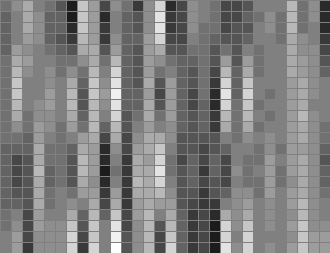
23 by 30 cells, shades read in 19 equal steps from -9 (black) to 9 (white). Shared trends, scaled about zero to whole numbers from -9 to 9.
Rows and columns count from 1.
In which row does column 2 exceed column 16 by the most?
1
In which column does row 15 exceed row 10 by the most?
15
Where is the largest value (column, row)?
11, 23
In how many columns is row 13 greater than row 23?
7
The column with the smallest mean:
20
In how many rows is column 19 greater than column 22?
9
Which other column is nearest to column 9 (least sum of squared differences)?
14
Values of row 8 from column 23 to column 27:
5 0 0 0 2
